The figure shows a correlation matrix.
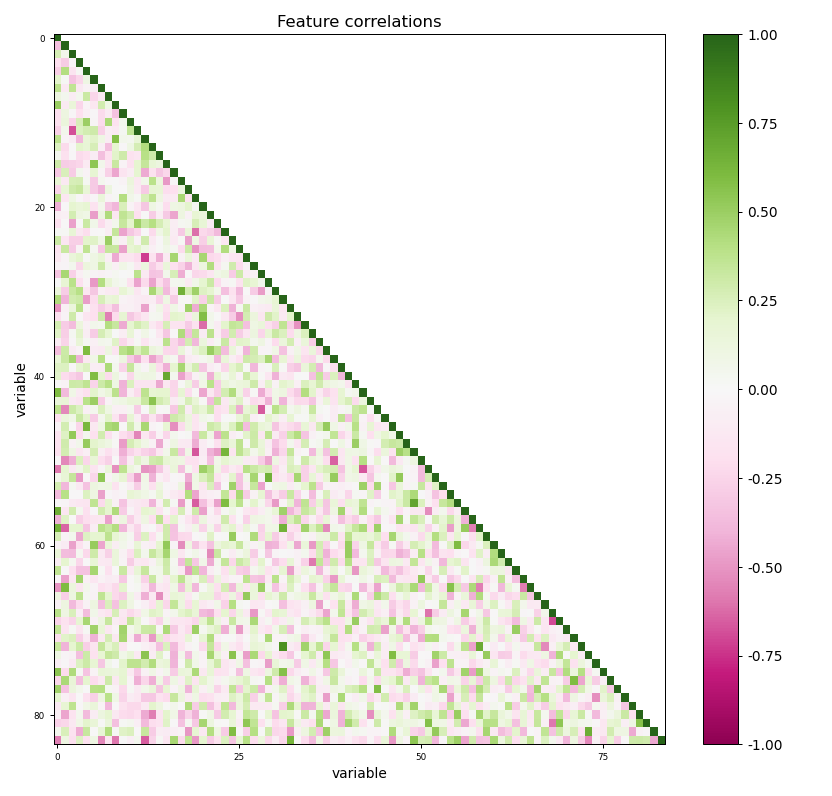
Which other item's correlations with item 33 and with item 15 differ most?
60
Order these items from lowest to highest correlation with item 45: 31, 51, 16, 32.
31, 51, 32, 16
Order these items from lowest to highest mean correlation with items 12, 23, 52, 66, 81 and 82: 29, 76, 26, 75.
75, 26, 76, 29
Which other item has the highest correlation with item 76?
71
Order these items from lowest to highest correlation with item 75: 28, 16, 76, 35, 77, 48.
48, 16, 28, 76, 35, 77
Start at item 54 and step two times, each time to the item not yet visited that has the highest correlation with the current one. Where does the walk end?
1
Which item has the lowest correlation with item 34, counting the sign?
20
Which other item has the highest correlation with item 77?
44
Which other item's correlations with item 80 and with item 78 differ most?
39
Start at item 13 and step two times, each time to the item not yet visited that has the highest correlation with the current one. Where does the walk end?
5
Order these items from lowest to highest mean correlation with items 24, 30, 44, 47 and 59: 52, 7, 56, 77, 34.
34, 56, 7, 52, 77
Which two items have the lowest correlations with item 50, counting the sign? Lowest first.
38, 1
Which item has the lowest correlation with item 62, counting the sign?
35
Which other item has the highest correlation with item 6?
52
